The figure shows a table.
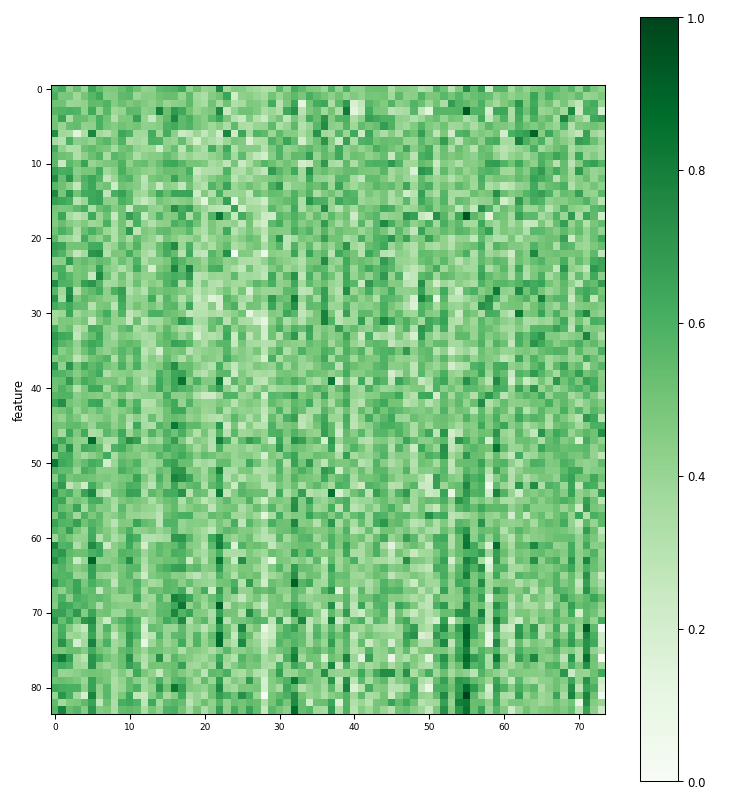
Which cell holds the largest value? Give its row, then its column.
81, 55
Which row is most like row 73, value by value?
17
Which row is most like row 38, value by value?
34
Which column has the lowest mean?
28
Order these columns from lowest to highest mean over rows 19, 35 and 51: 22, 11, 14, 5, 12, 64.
12, 14, 11, 64, 22, 5
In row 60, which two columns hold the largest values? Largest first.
55, 22
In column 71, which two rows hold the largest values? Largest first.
72, 76
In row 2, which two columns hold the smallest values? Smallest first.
33, 40
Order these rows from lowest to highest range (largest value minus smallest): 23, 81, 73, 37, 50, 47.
23, 37, 50, 47, 73, 81
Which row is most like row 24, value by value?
4
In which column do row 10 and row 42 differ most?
1
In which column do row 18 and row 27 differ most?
59
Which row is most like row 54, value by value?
71
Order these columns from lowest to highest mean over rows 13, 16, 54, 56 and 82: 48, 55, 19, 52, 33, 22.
48, 19, 33, 22, 52, 55
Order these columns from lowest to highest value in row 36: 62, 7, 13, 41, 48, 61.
61, 48, 13, 41, 7, 62
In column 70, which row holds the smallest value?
82
